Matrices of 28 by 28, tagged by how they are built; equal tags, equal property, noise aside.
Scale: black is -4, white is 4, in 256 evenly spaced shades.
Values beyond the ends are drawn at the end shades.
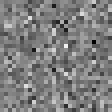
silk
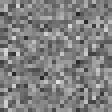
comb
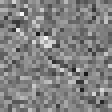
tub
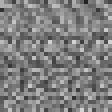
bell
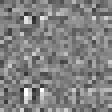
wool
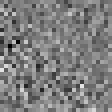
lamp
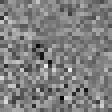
lamp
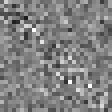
tub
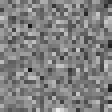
comb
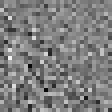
lamp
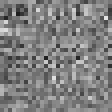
wool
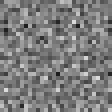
bell
